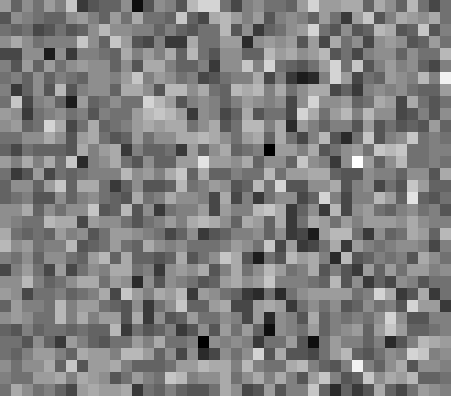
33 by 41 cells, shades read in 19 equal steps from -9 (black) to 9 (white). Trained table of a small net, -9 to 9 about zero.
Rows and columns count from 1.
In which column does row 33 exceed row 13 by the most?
25
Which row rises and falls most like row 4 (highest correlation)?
27
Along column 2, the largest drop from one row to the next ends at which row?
5
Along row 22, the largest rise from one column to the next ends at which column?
32
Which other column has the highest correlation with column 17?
34
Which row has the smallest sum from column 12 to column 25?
28
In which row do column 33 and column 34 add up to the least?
33
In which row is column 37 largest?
13
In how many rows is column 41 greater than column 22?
15
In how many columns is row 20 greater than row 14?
14
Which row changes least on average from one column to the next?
19
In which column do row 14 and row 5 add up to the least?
31
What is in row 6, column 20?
-5
